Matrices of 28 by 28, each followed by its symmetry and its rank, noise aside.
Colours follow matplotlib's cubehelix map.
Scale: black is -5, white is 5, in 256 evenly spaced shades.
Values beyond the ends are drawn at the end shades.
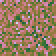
symmetric, rank eight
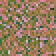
antisymmetric, rank eight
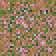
symmetric, rank seven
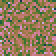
no symmetry, rank eight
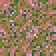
symmetric, rank eight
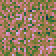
no symmetry, rank six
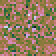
no symmetry, rank seven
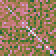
symmetric, rank six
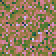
symmetric, rank eight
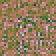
no symmetry, rank six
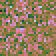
no symmetry, rank six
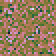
antisymmetric, rank six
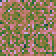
symmetric, rank eight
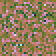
antisymmetric, rank eight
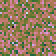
no symmetry, rank eight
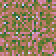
symmetric, rank seven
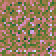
symmetric, rank six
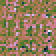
no symmetry, rank seven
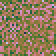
no symmetry, rank six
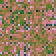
symmetric, rank eight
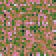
antisymmetric, rank six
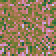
antisymmetric, rank six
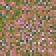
symmetric, rank six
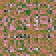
antisymmetric, rank six
